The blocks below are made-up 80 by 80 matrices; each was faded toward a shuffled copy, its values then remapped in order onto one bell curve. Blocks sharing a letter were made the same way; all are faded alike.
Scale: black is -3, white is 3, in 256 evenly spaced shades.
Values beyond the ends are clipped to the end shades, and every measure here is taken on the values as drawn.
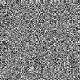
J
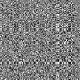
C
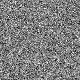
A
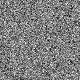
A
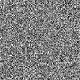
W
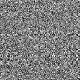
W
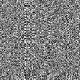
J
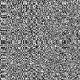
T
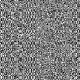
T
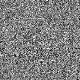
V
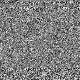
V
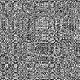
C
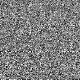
V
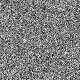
A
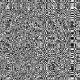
T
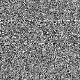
V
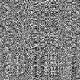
J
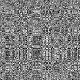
C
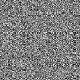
J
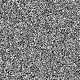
A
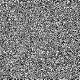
V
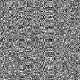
C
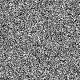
A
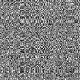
C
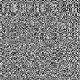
C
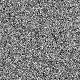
A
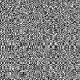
C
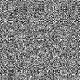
J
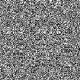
W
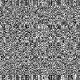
C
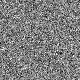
A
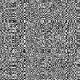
T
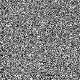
V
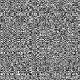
C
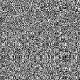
J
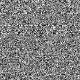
V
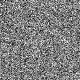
A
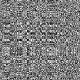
C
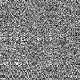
W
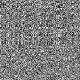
J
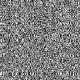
J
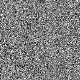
V
